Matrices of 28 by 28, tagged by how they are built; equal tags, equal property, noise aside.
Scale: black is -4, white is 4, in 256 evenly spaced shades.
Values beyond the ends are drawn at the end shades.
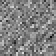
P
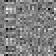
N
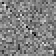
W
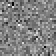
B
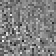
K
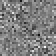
B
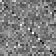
W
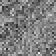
P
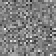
N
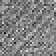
P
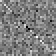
W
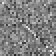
W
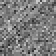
P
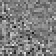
K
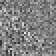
K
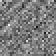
P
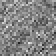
P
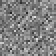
P
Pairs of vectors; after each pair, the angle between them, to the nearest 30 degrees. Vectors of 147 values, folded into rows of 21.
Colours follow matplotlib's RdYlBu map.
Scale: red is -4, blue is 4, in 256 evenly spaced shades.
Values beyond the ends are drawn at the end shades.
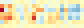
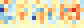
150 degrees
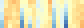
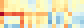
120 degrees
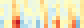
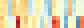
60 degrees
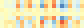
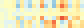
150 degrees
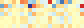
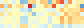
150 degrees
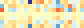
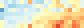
120 degrees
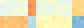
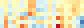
60 degrees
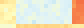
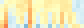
120 degrees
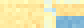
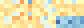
30 degrees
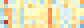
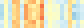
90 degrees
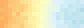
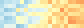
150 degrees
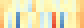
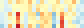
150 degrees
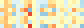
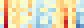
60 degrees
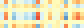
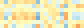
150 degrees
